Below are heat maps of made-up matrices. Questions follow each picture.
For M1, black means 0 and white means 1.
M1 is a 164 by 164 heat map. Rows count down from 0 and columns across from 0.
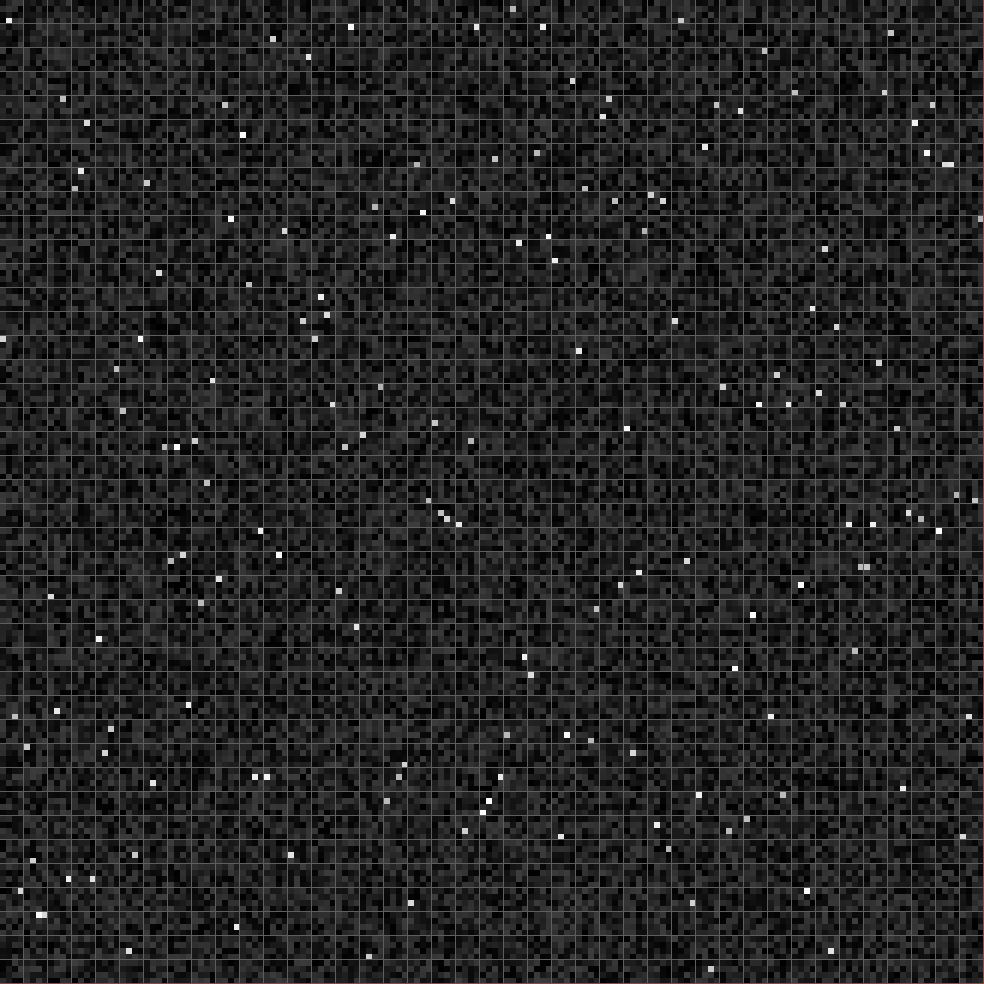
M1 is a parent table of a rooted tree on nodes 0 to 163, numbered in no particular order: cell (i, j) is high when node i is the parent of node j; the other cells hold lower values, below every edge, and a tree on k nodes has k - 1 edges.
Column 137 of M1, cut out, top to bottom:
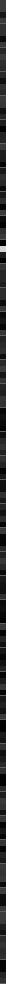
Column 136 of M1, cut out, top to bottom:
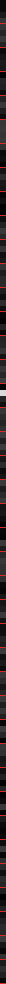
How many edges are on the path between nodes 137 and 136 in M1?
9
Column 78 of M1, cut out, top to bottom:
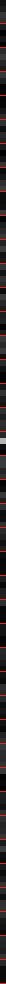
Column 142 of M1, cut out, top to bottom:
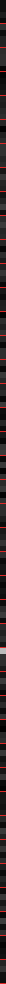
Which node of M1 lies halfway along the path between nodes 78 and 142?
32
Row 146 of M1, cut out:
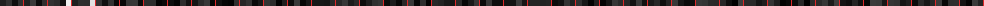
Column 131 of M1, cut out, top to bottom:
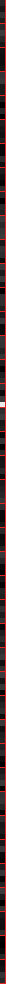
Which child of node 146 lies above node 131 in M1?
15
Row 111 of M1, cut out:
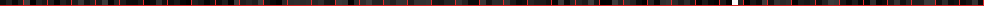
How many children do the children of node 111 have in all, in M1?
2
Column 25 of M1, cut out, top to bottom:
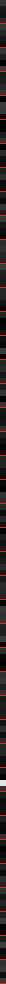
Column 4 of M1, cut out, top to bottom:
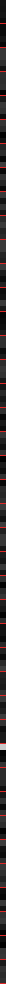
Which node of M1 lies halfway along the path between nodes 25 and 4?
65
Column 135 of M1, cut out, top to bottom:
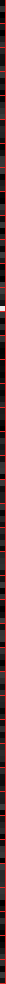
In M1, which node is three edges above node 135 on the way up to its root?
118
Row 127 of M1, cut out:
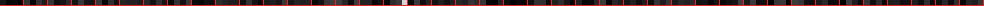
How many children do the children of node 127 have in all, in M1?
4
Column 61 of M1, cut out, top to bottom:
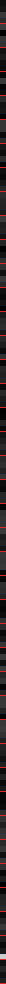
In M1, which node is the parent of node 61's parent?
82
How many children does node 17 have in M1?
3
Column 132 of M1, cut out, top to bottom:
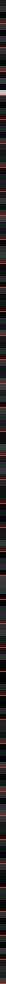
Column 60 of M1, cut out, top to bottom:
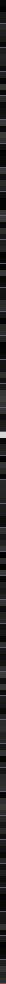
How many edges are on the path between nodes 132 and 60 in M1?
3
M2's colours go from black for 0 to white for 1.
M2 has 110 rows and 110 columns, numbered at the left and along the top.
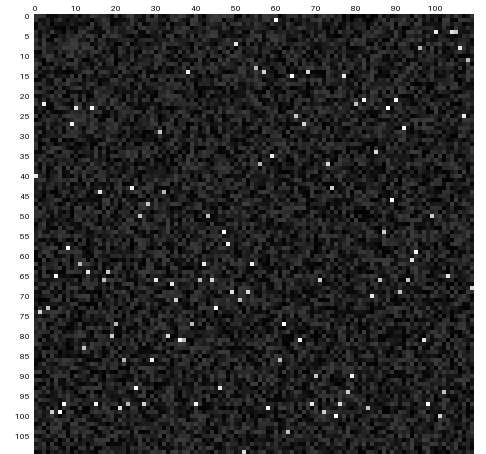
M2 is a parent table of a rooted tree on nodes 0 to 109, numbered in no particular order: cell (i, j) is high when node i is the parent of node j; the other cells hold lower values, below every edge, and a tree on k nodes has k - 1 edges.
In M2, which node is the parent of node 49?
69
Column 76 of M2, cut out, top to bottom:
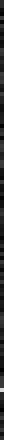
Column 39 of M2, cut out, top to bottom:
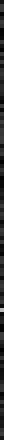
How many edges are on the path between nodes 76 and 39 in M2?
4
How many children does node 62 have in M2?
3
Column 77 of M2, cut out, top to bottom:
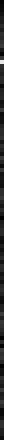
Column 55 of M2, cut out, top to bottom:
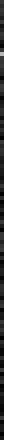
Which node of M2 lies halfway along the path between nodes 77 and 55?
64
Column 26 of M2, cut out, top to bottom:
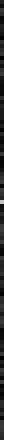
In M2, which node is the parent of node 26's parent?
7
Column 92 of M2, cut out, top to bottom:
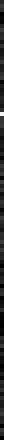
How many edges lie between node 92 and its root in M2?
8
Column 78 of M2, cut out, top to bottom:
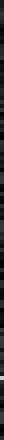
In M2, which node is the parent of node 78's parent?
61
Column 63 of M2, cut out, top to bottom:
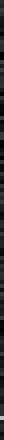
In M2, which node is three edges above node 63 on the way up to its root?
99
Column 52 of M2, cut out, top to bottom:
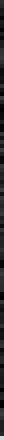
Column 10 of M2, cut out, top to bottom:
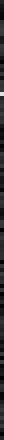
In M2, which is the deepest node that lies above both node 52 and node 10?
23
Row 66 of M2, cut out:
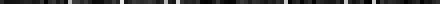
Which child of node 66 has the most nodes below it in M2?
86
